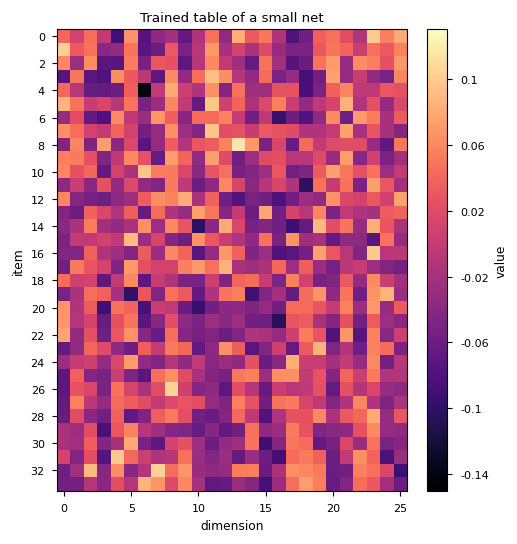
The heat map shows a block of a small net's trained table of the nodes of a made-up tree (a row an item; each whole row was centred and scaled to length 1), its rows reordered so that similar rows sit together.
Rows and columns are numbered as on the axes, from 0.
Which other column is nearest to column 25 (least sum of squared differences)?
20
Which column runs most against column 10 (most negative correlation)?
23
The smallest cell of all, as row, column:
4, 6
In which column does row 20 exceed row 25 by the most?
0
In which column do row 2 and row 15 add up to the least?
9
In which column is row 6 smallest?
16
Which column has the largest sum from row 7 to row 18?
8
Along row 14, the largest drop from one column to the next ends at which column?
10
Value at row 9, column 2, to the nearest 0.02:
0.02
